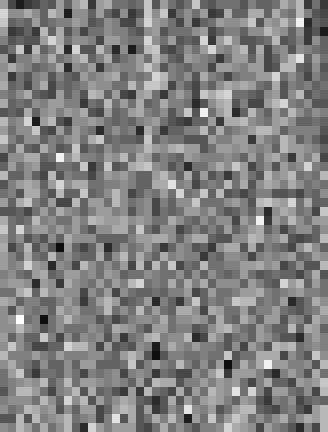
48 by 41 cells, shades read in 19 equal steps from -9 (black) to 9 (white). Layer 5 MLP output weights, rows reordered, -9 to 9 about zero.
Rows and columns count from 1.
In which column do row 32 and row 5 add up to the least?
5
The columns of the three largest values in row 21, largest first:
22, 8, 29
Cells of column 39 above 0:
11
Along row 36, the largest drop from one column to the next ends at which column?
4
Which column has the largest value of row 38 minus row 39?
20
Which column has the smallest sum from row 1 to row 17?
41
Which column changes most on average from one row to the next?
26
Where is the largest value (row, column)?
36, 3
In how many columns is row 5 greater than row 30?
16
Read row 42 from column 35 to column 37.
-6 0 2
